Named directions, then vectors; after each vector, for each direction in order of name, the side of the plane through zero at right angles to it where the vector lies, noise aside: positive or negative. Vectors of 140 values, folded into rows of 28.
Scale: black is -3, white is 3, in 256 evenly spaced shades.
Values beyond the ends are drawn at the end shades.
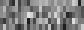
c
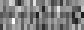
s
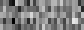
positive, negative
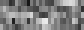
positive, negative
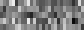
negative, positive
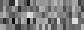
positive, negative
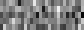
positive, positive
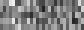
negative, positive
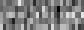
negative, negative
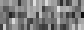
positive, positive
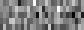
positive, positive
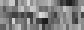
negative, positive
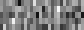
positive, positive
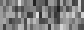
negative, negative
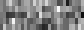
positive, positive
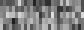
negative, negative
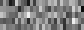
positive, negative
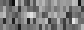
positive, negative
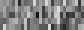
positive, positive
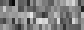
positive, negative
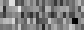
negative, positive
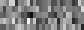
negative, positive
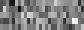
positive, negative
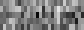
positive, positive
